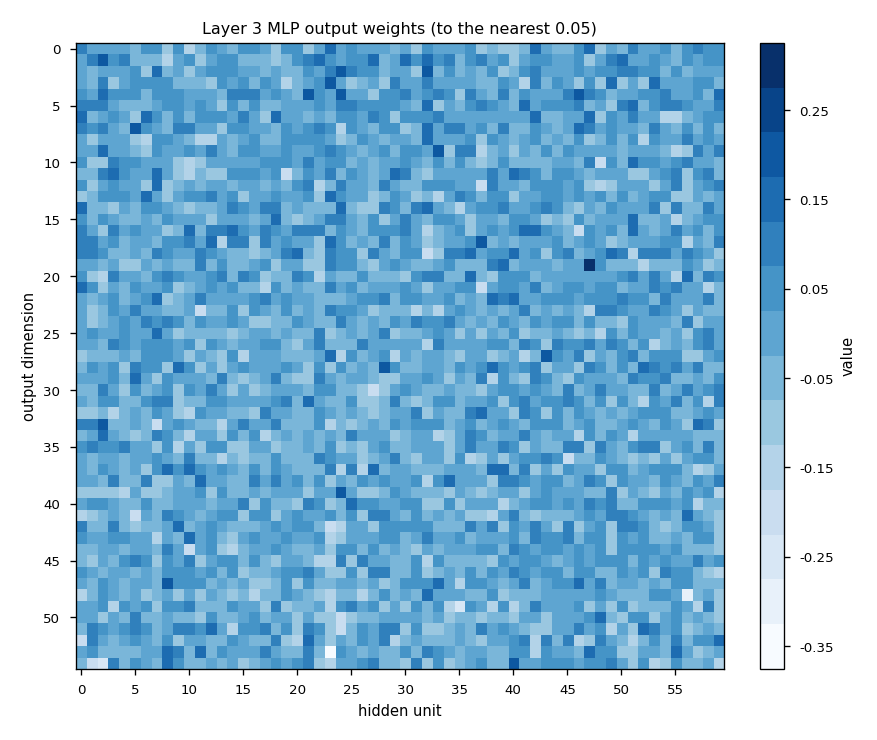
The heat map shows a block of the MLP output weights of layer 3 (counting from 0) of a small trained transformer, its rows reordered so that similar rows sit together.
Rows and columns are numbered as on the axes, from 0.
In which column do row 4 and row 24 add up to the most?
24
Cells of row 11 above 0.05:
11
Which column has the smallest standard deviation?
44
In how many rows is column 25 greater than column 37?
27
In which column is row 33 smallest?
7
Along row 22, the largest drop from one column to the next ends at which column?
8
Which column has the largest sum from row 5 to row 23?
0
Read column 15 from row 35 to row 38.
-0.1 -0.1 -0.05 -0.05
